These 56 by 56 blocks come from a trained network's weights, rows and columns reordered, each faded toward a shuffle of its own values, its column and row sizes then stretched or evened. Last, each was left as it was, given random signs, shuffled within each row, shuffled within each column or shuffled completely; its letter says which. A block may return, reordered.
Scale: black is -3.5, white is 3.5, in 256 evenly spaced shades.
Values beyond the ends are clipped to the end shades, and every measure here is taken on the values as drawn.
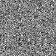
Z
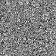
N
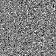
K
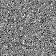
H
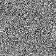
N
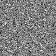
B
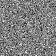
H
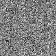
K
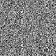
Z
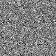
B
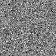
B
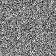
K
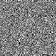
Z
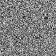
B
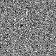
N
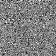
B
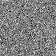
H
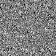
B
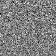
B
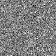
Z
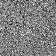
B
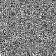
Z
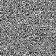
Z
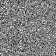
K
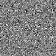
Z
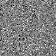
N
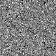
K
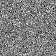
B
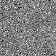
B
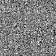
N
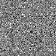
N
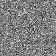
K
